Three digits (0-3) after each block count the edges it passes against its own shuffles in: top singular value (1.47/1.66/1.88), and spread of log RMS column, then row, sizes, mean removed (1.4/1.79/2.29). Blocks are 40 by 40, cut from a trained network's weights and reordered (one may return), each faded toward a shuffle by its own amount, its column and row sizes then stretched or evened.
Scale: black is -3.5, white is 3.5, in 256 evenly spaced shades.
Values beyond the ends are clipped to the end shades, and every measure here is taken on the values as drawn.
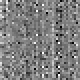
1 2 1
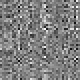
3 3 2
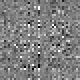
2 3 2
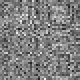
2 1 1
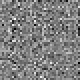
2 2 1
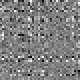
3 3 3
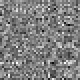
3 1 2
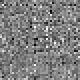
1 2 1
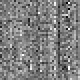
1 2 0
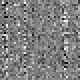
1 3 1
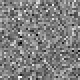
0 1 0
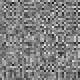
3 3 1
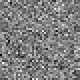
2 0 0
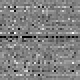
2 0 3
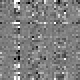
3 3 2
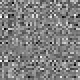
3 0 3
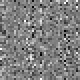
0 3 0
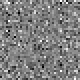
0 2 2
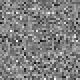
0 0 2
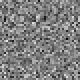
2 0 2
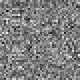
2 0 0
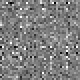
1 2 2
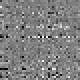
2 2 3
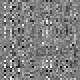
3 3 1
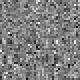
2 2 0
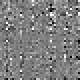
0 3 2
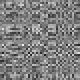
3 0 3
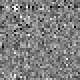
1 1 1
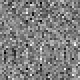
2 1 0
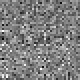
2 1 1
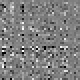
2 3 3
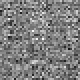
2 2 1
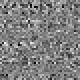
1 0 3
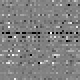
2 0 3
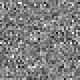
1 0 1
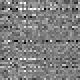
3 1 3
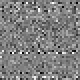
1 1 3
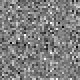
0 2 0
